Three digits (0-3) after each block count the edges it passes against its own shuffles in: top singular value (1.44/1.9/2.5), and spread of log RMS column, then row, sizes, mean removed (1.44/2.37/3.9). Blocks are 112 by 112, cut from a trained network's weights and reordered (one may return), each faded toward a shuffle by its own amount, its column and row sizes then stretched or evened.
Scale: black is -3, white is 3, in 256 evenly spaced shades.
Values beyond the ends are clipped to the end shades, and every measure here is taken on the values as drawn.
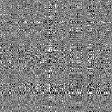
3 2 2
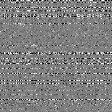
3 0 3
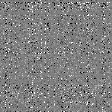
0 2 2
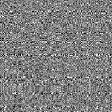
2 1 2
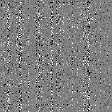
1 3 1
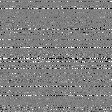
2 0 3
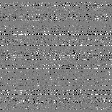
2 1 3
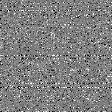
2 1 2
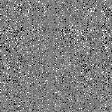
1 2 1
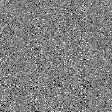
0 1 1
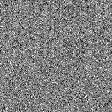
1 0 0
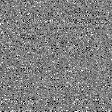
0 1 2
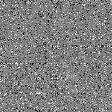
1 1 1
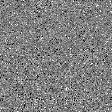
0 1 1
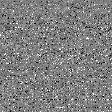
1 0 2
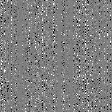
0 3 0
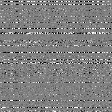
3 0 3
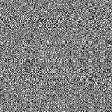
3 1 2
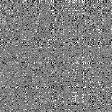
2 2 2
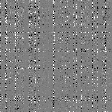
2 3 2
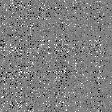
0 2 2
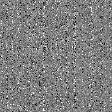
0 2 0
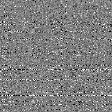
2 1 2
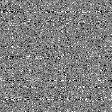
2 1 2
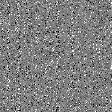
1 2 0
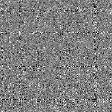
1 2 2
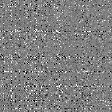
1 2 2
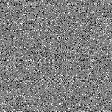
2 0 1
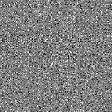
2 1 1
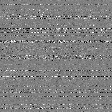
1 0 3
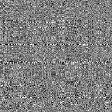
2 1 2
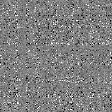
0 2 2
